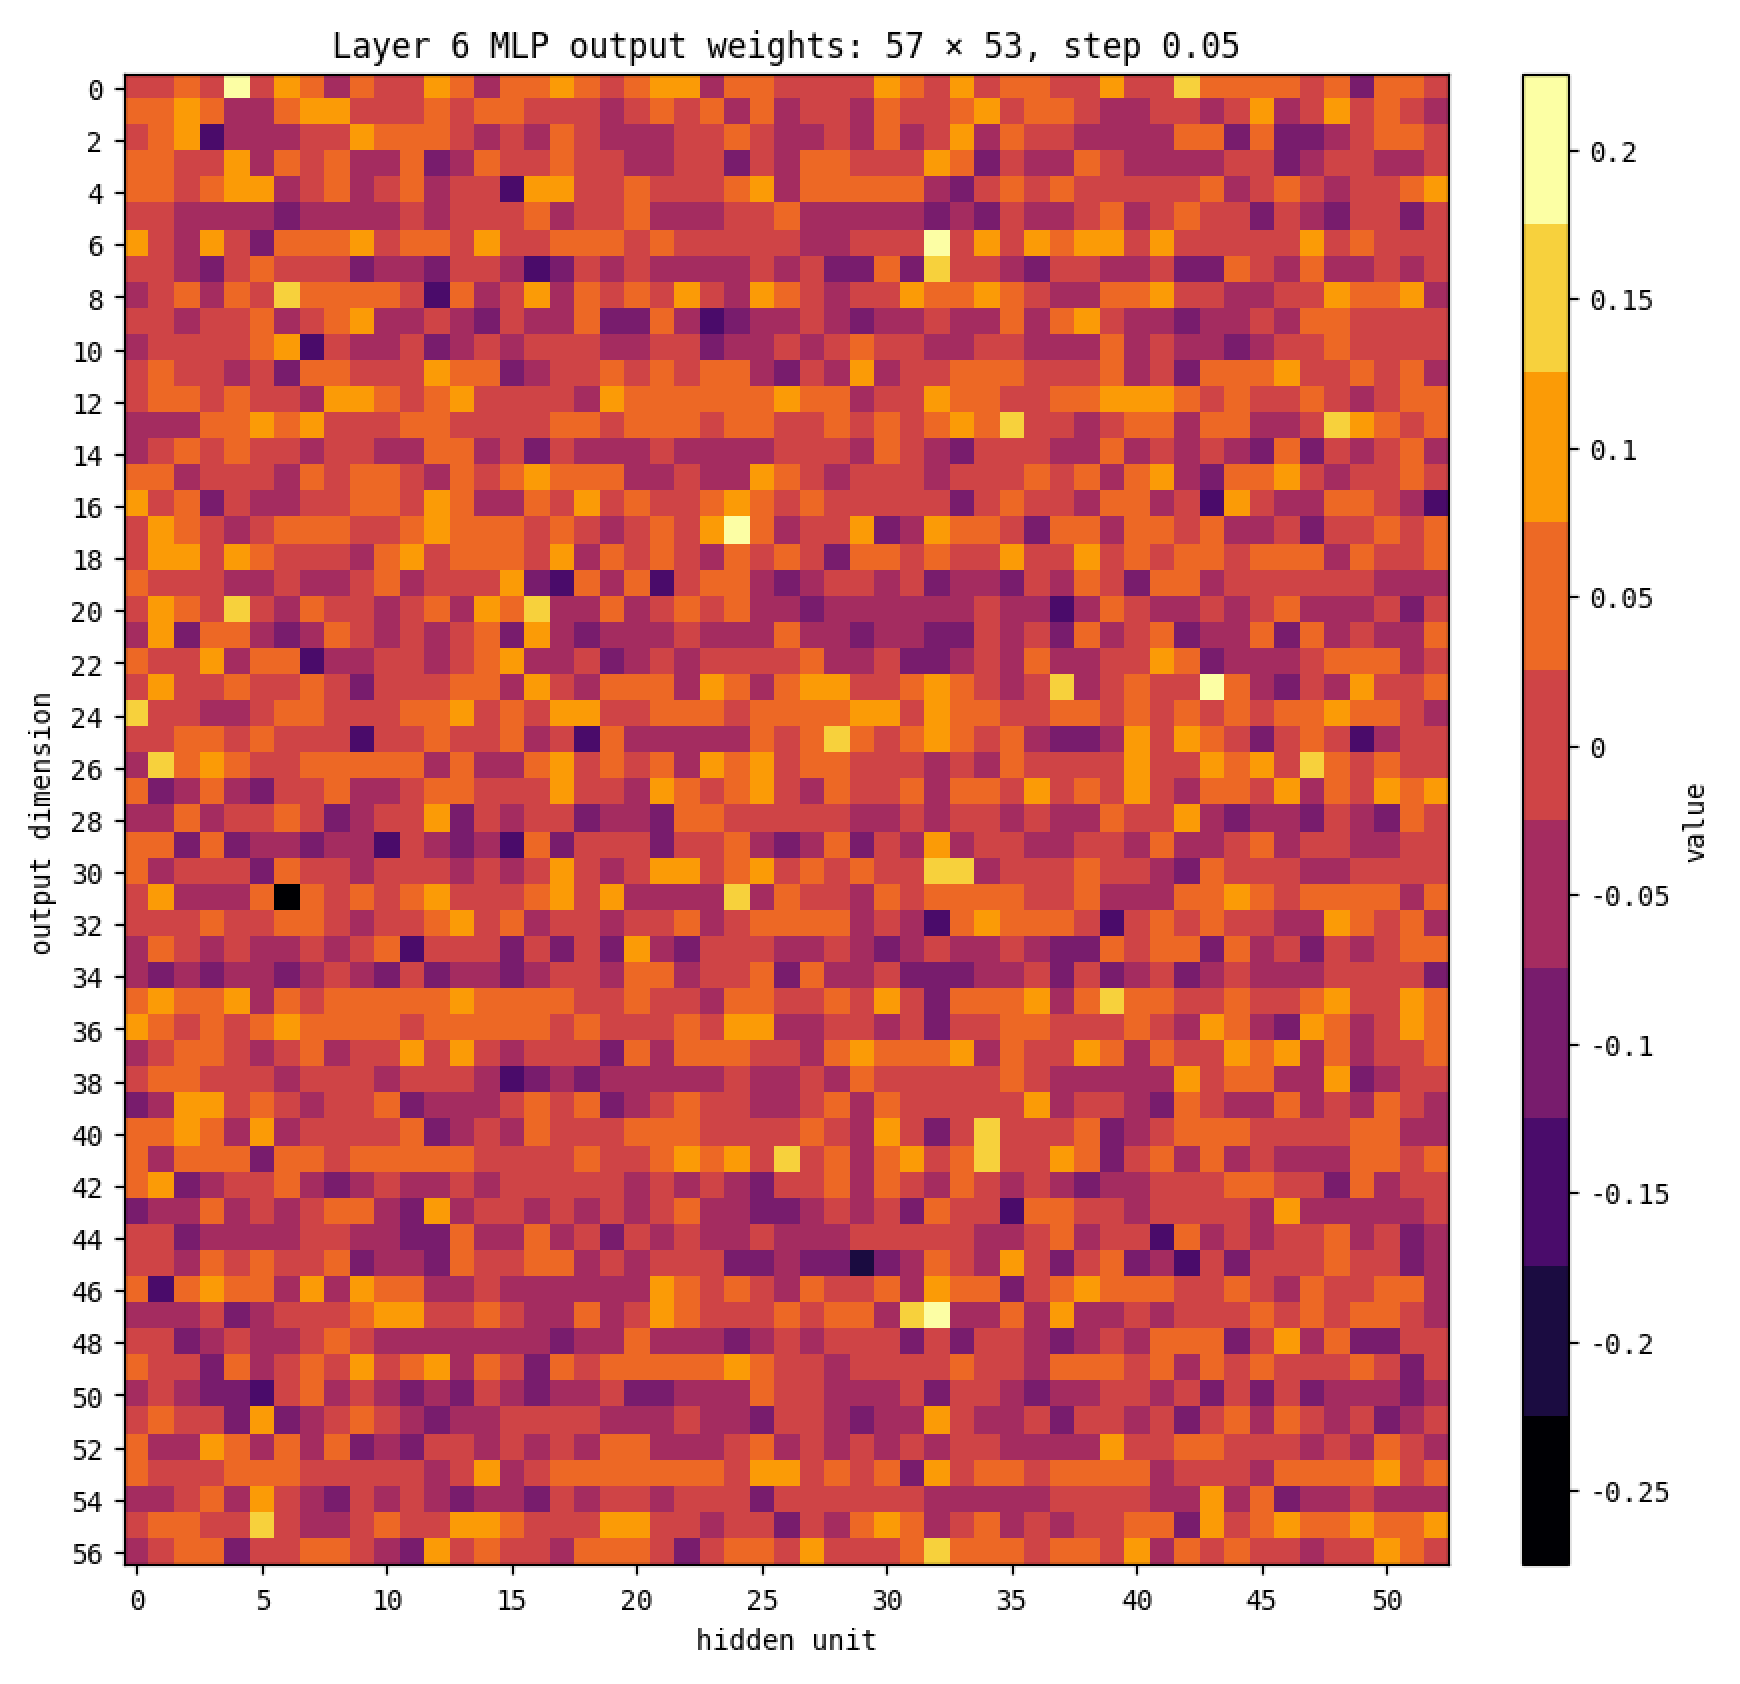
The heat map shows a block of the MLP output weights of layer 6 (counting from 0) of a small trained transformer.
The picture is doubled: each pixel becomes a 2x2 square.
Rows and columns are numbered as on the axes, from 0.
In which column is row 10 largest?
6
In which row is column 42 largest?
0
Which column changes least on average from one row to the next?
27
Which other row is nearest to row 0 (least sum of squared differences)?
35
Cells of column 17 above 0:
18
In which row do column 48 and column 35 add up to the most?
13
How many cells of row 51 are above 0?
6
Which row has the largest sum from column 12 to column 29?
24
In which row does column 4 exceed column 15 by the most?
4
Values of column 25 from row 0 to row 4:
0.05 0.05 0 0 0.1
